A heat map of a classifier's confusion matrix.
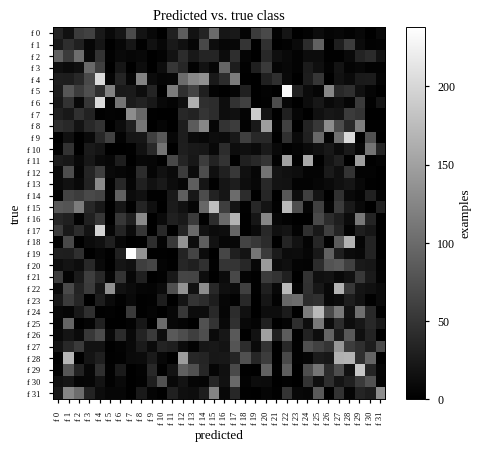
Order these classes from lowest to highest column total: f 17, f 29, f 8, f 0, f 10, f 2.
f 10, f 0, f 2, f 8, f 29, f 17
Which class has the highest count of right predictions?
f 4
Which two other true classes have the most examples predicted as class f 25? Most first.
f 24, f 29
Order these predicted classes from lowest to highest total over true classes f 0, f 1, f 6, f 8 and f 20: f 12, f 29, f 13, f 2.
f 2, f 12, f 29, f 13
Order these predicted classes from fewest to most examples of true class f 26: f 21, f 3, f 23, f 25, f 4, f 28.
f 23, f 25, f 21, f 3, f 4, f 28
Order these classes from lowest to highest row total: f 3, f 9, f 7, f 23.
f 3, f 23, f 7, f 9
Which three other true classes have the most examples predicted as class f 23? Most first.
f 15, f 25, f 5
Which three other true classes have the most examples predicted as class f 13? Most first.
f 6, f 4, f 17
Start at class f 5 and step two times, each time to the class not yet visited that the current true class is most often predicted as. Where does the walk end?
f 27
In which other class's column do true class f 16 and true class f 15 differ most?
f 22
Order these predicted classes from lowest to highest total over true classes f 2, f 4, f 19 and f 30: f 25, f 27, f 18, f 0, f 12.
f 18, f 27, f 25, f 0, f 12
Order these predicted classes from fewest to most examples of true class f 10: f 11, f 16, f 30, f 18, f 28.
f 11, f 18, f 28, f 16, f 30
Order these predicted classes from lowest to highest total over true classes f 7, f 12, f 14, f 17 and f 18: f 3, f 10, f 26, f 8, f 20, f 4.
f 10, f 26, f 3, f 8, f 20, f 4
